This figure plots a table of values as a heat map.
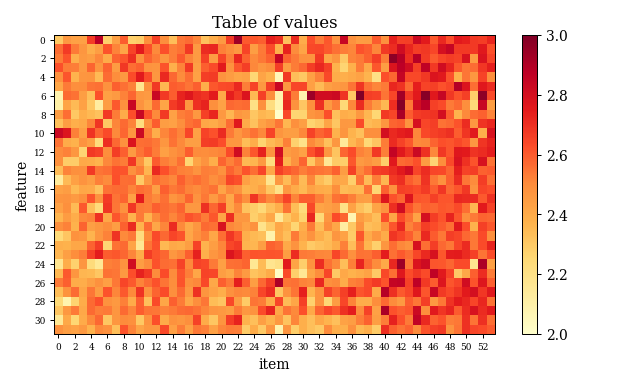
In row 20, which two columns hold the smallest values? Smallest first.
35, 25
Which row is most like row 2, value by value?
26
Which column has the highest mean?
42
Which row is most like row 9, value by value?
22
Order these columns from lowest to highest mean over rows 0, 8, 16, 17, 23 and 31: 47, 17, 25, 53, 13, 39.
39, 25, 17, 13, 53, 47
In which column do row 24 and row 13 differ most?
27
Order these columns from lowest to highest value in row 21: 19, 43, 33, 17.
33, 19, 17, 43
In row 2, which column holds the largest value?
41
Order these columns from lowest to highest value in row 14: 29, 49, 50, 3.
3, 29, 50, 49
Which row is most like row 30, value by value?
9
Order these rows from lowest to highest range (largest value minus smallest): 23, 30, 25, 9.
23, 9, 30, 25
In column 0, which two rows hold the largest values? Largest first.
10, 3
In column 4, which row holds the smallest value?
24
